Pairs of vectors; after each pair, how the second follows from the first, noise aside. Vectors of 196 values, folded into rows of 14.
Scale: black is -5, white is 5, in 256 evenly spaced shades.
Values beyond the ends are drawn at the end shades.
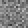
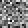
reversed, scaled up.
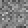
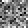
reversed, negated, scaled up.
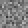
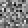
reversed, scaled up.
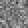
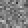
copied.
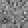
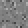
partly zeroed.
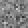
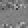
negated, partly zeroed.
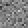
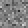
sign-scrambled.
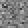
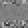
wrapped around, partly zeroed.
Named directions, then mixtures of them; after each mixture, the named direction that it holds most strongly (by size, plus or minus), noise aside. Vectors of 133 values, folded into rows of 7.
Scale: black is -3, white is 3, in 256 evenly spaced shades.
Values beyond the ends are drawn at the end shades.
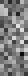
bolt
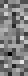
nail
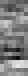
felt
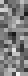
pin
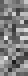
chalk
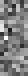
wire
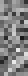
chalk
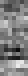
felt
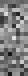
nail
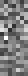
wire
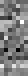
felt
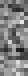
felt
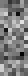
bolt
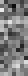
wire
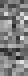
nail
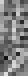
chalk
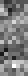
felt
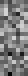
nail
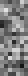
bolt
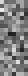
pin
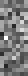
chalk
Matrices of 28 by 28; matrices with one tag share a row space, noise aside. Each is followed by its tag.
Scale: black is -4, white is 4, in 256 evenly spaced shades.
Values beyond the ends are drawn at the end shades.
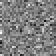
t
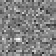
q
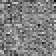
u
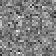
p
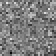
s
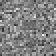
u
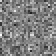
s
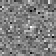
s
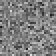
t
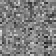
s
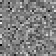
t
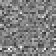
u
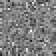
t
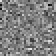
s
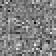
q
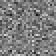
p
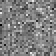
t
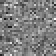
u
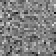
u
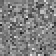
t
